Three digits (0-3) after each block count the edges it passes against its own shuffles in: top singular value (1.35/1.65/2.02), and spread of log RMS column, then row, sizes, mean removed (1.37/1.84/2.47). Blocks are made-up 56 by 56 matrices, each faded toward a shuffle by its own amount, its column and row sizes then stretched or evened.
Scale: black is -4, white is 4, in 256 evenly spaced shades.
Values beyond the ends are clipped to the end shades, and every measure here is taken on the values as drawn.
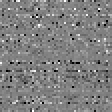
1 1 3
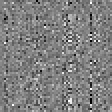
3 3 1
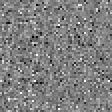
0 1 0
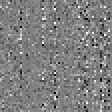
0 3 0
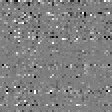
0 1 3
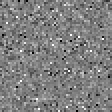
0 0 1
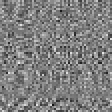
3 0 3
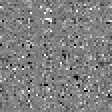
0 2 2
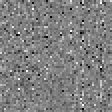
1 2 0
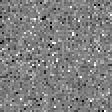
0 0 1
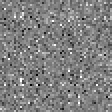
1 2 1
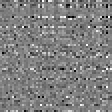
3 0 3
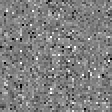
0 1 1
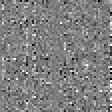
1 3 1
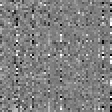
2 3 1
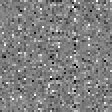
2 2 0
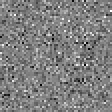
2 0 1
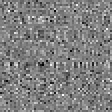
3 0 2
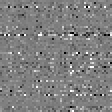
1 1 3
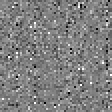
1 2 0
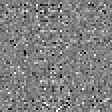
2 1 2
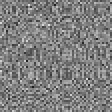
3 0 0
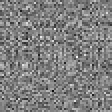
3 1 1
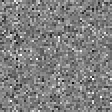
0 1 1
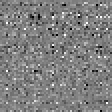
1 2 3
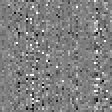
2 3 0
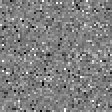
1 0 1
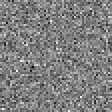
2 0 0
